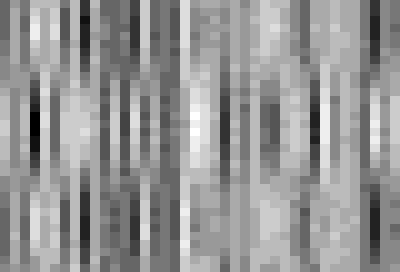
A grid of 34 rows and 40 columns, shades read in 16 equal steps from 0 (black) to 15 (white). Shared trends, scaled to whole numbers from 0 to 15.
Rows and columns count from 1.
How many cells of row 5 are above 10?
9
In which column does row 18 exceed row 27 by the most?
38
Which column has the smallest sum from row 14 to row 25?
4
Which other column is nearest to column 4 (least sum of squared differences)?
32
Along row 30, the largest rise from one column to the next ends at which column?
15
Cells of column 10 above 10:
6
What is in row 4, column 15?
12
